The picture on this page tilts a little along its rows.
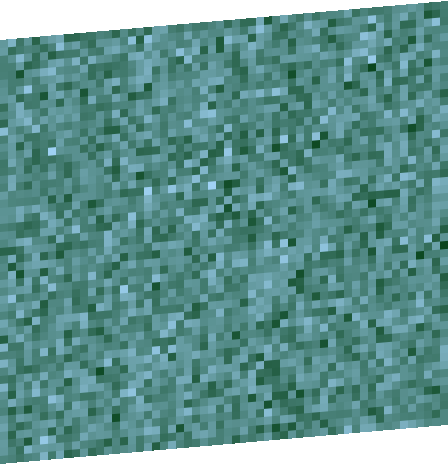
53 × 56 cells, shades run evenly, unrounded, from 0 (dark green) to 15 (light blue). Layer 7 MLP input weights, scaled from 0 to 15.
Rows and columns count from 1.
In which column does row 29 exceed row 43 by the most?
13
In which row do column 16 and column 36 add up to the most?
33
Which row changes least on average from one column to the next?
27
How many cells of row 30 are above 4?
49
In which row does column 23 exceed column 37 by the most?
4
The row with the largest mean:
30
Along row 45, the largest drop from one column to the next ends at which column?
25
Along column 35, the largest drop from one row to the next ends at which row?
11
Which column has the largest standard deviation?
47
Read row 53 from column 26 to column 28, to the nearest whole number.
8 6 6
